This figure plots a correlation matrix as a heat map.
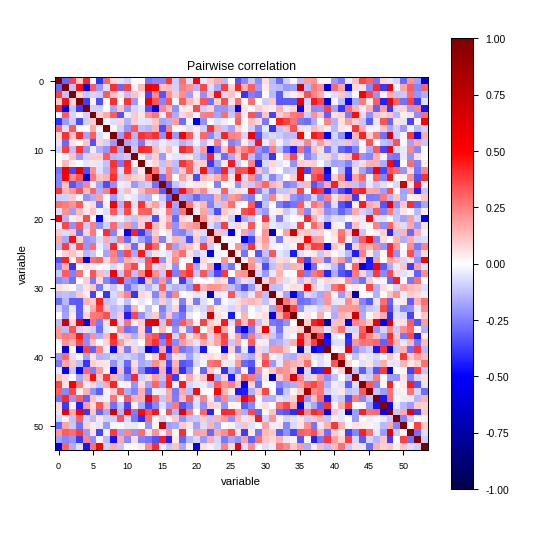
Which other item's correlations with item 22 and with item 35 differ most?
48
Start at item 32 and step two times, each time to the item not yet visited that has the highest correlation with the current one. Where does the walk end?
53
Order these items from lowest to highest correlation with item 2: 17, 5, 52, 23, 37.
52, 5, 17, 37, 23
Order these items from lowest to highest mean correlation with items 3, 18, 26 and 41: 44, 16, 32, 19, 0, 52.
52, 32, 0, 19, 16, 44
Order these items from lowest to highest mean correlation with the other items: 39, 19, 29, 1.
39, 29, 19, 1
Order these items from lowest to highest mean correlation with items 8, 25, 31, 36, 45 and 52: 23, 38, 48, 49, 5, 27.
27, 5, 49, 38, 23, 48
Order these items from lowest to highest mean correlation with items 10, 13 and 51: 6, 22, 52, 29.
22, 52, 6, 29
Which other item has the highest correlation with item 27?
46
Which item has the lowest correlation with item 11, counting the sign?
31
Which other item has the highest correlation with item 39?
42
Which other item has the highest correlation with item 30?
36
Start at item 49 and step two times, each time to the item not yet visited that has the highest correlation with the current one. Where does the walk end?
9
